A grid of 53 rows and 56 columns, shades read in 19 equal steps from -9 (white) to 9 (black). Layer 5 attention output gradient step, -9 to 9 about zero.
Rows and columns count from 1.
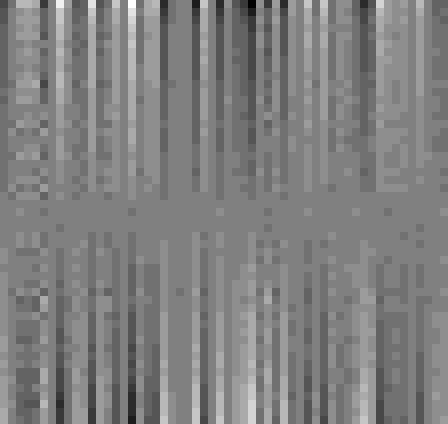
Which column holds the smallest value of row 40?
32
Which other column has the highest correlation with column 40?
22
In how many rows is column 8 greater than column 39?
20
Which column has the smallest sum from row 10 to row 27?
17
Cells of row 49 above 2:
8
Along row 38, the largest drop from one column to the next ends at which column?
6
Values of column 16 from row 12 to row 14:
0 0 0
